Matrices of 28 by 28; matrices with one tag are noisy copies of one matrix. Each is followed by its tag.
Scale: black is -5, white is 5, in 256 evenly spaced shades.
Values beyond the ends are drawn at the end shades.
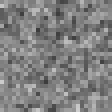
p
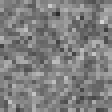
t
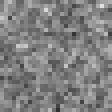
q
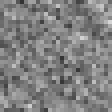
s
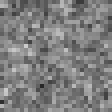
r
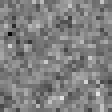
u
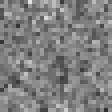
s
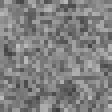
q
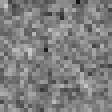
r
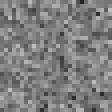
s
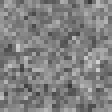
q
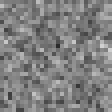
t
